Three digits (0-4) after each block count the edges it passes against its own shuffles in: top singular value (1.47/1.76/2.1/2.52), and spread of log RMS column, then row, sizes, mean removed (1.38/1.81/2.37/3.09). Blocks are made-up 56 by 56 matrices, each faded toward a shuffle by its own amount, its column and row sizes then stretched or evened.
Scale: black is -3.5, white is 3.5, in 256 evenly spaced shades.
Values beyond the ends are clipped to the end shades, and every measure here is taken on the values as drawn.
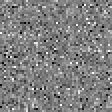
0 0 1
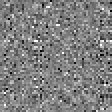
2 2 0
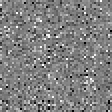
2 2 1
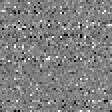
0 1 3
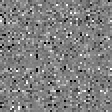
1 1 2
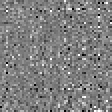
2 2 2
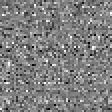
1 1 3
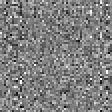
2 2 0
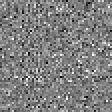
2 1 1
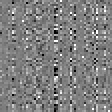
4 4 0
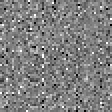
1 2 0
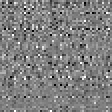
3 1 3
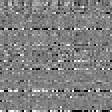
4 0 4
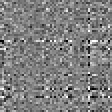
4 3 3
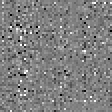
0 2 1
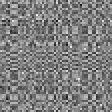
4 2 2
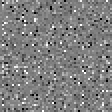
0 2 1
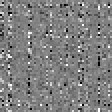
0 4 2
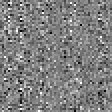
2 3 0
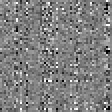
2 4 2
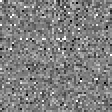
0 1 2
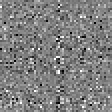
2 2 2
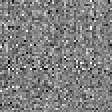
2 1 2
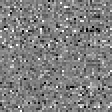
1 0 2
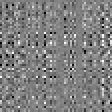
4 4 3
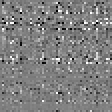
2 2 4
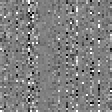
1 4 0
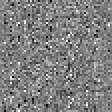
0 3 0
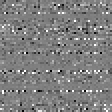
1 1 4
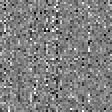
1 3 0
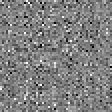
2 2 1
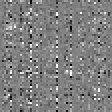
1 4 2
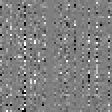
2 4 1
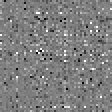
0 2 2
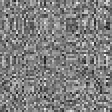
3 3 0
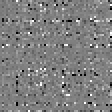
1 2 3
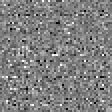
1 0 3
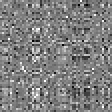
4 2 2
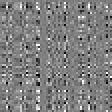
4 4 3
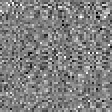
3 0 2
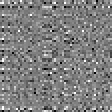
4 2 3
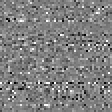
2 0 3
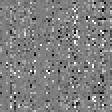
1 4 2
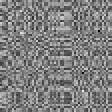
4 1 2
